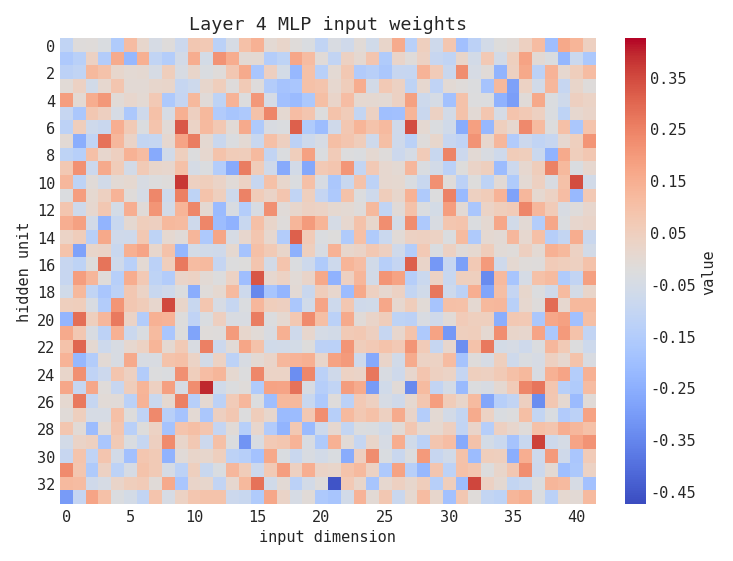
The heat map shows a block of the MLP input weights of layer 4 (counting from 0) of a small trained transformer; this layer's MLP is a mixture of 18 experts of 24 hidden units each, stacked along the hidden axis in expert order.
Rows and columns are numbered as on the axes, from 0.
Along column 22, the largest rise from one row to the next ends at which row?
31
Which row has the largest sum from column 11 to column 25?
20
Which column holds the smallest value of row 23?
24
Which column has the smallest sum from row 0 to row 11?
35
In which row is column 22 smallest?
30
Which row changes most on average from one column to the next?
11
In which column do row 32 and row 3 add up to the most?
32
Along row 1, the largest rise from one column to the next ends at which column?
6
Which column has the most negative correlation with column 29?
33
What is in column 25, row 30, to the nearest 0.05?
-0.05
